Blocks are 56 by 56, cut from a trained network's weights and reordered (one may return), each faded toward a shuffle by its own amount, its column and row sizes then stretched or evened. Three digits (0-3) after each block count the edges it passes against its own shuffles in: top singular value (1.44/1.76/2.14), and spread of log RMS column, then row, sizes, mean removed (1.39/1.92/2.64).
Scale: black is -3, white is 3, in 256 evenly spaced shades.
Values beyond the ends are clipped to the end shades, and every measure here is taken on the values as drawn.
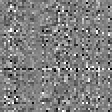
2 3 2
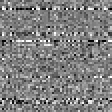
3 0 3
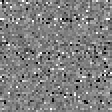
0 0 2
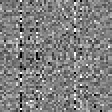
2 2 0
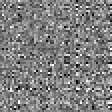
2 2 2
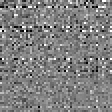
1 1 3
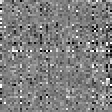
2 3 2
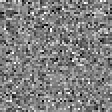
0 0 2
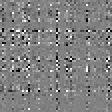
2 3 3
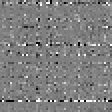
2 2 3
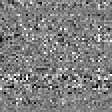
1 0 3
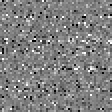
0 0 2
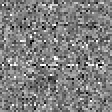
1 1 1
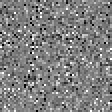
0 1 0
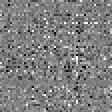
0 1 3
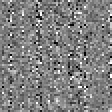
0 3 1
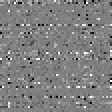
1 1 3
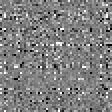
1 2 3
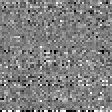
1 0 3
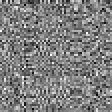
3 0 1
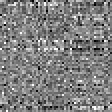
3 1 2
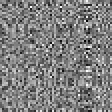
3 1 1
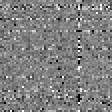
1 1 3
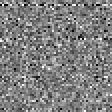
2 0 2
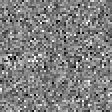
0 0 2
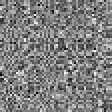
3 0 0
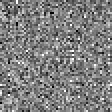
0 1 0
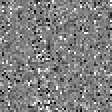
1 2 0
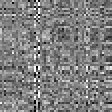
3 3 1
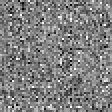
1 2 0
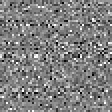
2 0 2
